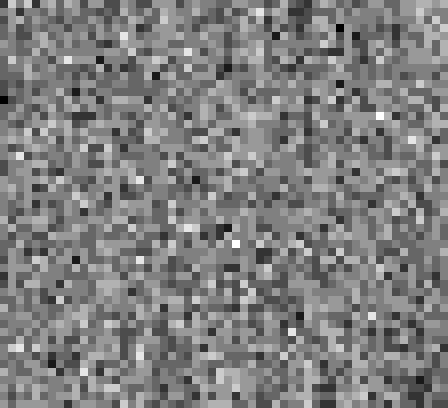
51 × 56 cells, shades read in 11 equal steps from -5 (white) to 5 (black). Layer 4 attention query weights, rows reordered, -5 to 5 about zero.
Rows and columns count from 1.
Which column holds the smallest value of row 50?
46
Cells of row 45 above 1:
10
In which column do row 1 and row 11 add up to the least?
53
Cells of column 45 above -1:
26
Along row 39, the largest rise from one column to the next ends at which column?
21
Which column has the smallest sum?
31
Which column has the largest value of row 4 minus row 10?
43
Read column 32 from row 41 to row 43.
2 -1 1
